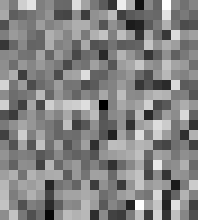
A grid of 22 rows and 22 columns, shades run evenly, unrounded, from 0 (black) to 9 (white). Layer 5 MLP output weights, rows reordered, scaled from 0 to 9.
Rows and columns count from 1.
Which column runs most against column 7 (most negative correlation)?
19
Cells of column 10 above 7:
2
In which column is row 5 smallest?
1
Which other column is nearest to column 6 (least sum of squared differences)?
11
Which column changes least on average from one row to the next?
4
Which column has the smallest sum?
12
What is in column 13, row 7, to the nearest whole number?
3
